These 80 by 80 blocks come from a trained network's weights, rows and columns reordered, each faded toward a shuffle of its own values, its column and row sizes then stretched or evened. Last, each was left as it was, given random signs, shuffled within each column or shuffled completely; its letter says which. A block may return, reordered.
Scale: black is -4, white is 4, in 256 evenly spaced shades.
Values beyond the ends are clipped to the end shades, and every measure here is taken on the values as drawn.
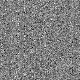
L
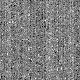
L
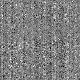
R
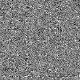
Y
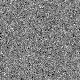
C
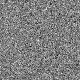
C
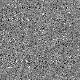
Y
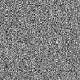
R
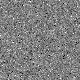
C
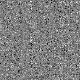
Y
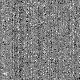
L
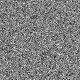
C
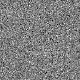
L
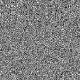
R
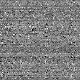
R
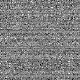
R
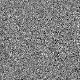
Y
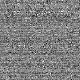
R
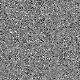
Y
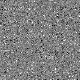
Y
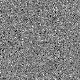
L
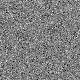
C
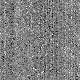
L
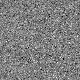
C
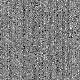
L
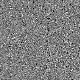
L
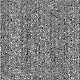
R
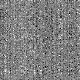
R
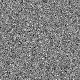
C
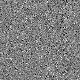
L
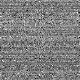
R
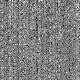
R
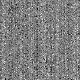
R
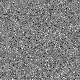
C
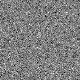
L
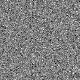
L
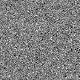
L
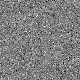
C
